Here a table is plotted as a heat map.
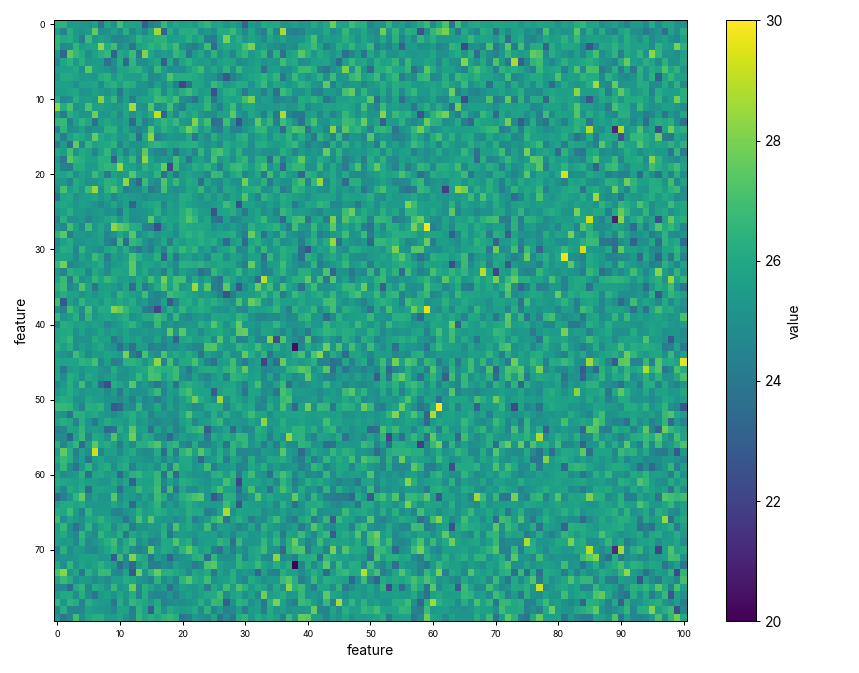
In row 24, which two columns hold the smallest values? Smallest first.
29, 12
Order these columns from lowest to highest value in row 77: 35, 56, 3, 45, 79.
79, 3, 56, 35, 45
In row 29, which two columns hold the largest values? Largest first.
44, 59
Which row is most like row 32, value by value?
28
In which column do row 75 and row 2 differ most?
77
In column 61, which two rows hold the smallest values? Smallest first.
63, 50
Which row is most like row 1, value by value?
12
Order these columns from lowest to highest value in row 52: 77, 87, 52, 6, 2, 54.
2, 77, 52, 6, 87, 54
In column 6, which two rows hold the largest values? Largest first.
57, 22
